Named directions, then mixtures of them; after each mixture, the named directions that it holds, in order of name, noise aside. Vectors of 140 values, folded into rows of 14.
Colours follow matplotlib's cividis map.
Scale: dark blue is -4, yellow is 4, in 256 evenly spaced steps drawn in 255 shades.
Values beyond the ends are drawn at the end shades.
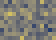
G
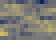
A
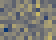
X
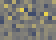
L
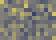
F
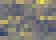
A.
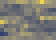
A.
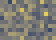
G, L.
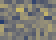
A, L, X.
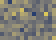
F, G, L.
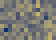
X.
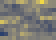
A.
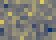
A, G, L.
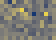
F, G, L.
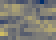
A.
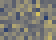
X.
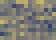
A, F.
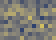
A, G.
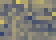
A, F, L.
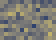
A, G, X.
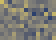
F, L.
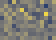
G, L, X.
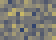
F, G, X.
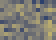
A, X.
